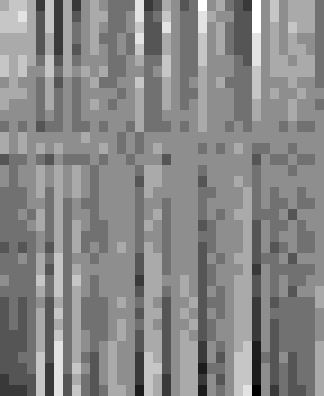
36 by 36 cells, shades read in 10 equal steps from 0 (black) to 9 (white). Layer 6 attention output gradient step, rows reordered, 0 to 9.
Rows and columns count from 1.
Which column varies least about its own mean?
20
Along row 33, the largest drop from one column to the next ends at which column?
29
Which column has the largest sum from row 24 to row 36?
7
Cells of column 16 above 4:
13
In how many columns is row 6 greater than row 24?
18
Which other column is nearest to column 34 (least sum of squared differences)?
35
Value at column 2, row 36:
2
